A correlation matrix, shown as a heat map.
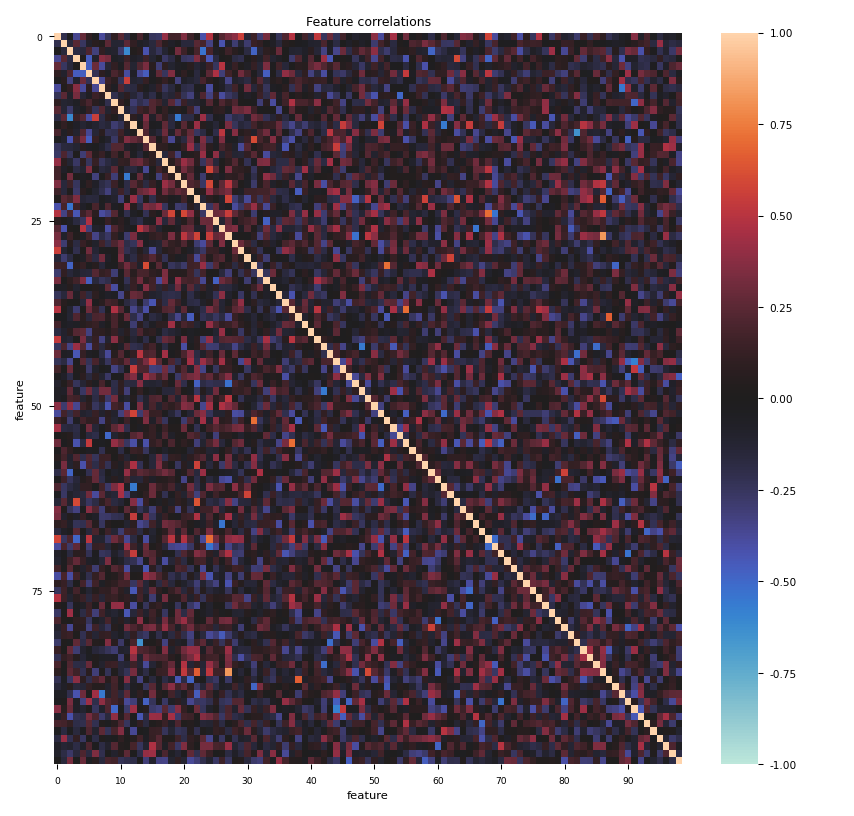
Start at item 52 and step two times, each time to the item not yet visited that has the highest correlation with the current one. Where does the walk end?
14
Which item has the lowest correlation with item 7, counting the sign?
89
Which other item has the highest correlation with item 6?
11
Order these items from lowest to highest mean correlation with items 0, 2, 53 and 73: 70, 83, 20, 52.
70, 52, 83, 20
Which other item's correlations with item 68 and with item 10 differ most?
24
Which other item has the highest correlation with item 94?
61
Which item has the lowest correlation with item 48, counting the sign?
42
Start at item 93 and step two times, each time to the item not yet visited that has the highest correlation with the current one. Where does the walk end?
37
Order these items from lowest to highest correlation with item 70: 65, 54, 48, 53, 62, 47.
47, 48, 53, 62, 54, 65
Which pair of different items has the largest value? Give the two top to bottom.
27, 86
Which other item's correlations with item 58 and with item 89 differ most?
22
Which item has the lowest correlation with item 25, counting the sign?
33
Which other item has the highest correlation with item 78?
2
